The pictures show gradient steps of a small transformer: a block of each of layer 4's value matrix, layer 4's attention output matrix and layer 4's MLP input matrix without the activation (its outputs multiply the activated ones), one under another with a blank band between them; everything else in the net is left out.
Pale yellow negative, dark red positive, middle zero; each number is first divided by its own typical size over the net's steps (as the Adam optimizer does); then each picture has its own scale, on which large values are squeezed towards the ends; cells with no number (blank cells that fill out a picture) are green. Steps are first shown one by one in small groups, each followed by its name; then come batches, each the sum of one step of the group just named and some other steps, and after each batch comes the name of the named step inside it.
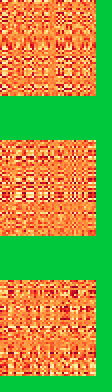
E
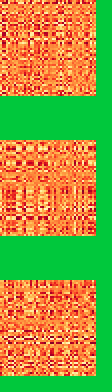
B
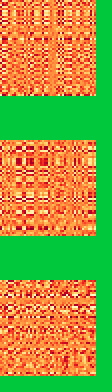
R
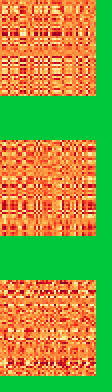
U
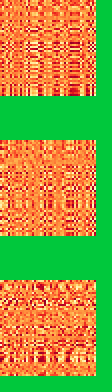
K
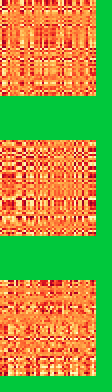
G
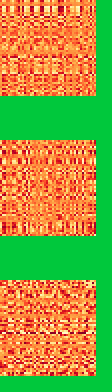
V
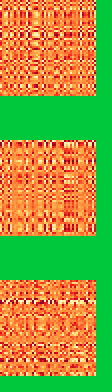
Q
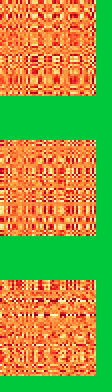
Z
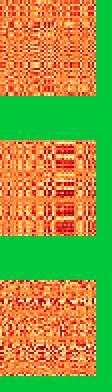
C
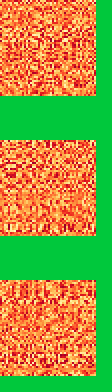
Q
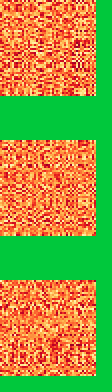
K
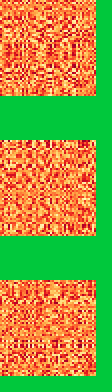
Q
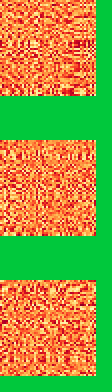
K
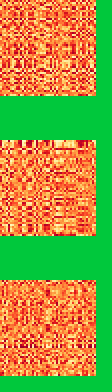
Q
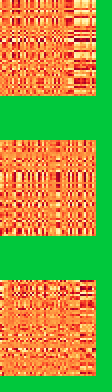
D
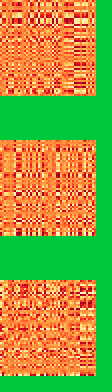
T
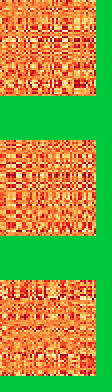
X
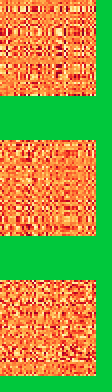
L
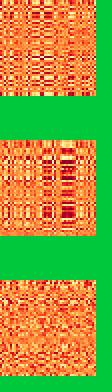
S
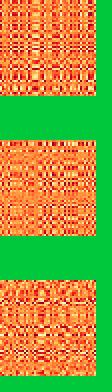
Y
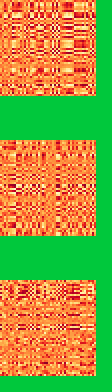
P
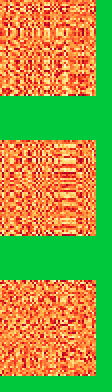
L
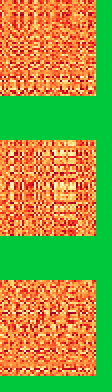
Y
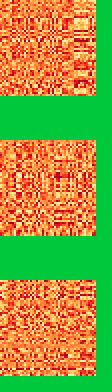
D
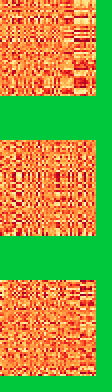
D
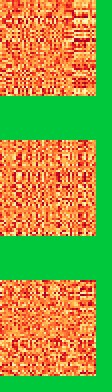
D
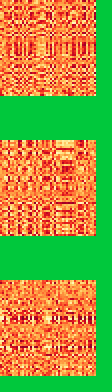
S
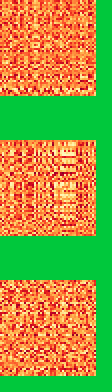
Y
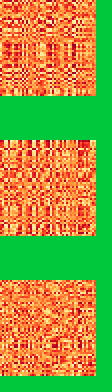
T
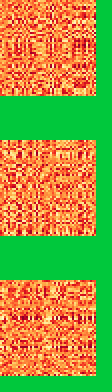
X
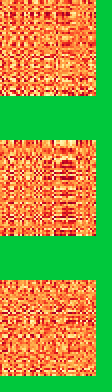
S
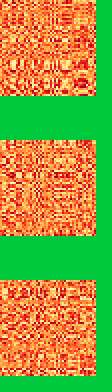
X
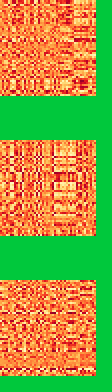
D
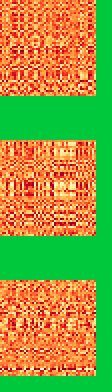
Y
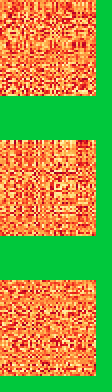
P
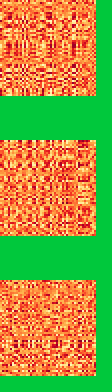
S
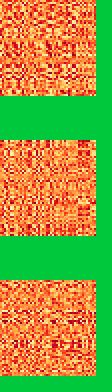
L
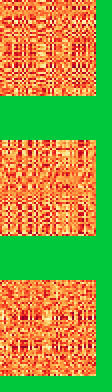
X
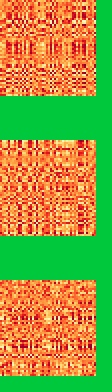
T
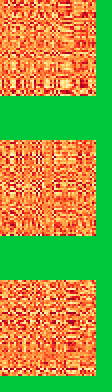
P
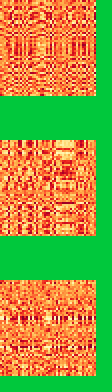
S
